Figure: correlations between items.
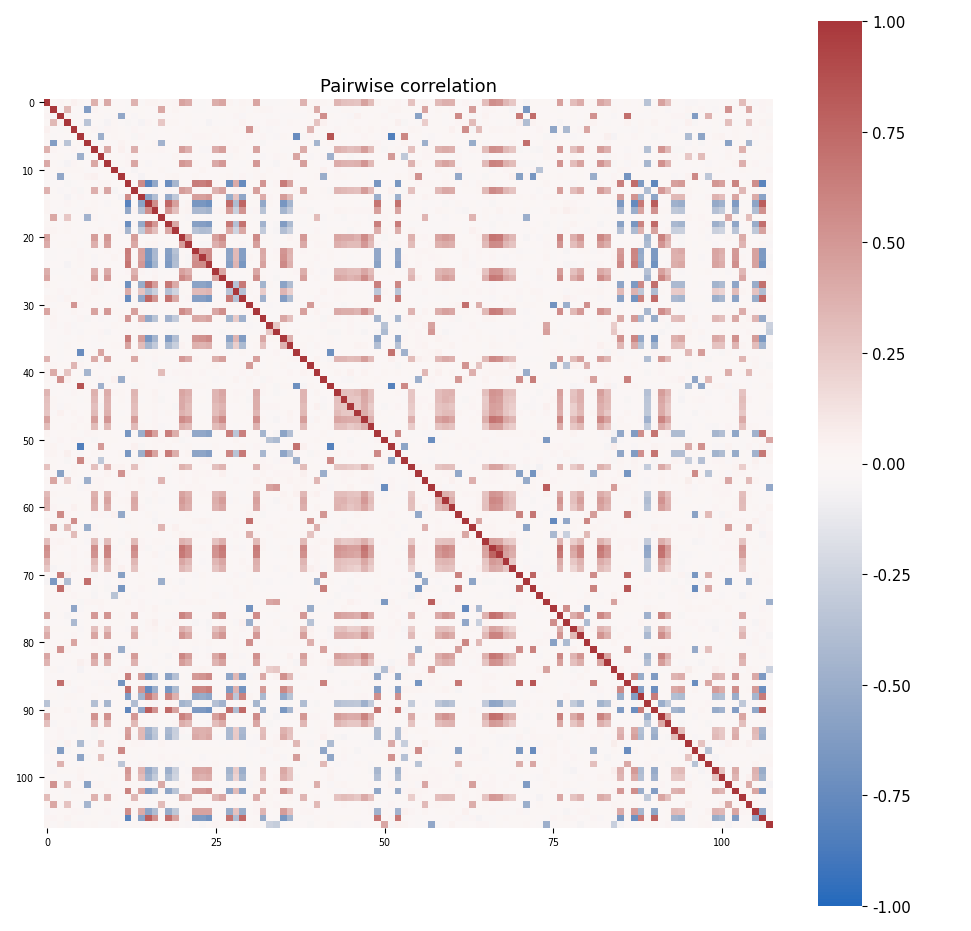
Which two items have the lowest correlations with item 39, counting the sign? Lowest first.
75, 77
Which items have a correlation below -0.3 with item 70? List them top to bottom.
11, 55, 96
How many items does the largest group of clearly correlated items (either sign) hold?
34
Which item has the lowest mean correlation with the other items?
89
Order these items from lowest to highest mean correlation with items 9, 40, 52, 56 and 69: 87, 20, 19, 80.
87, 80, 19, 20
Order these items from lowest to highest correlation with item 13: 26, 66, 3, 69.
3, 69, 26, 66
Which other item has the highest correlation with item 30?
62
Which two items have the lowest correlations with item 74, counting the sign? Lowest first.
50, 107
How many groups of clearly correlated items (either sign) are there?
8
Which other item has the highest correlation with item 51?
37
